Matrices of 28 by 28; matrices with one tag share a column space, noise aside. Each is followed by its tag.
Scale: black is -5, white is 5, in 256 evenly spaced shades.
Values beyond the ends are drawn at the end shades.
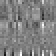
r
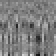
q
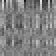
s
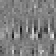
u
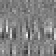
u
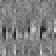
u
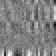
r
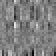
r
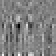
q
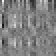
s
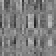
s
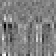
q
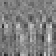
q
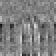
q
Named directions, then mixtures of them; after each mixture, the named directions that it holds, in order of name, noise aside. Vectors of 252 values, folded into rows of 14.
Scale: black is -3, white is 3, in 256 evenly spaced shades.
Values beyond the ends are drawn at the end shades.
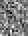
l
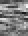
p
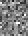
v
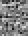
p, v.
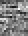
l, p.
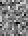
v.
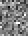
v.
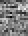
l, p.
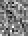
l.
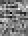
l, p.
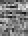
l, p.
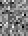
l, v.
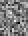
l, v.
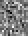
l.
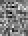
l, p.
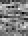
p, v.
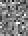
v.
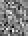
l.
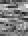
p.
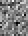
v.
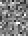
v.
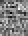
l, p.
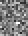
l, v.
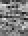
p, v.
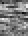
p.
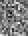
l, v.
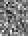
l.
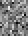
l, v.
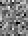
v.
